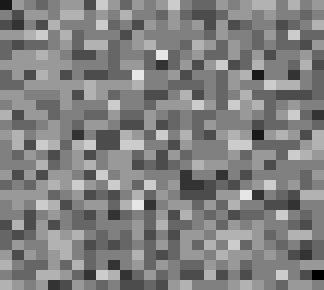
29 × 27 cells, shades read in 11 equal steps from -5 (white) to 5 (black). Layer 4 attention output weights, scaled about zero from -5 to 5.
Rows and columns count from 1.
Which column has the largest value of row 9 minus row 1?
15
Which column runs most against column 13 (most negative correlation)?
16
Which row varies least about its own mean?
13
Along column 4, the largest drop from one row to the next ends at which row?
4
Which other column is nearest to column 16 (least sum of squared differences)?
19
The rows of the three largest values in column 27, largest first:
28, 12, 7
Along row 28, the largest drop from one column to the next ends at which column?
9
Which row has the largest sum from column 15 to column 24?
18
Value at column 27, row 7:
2
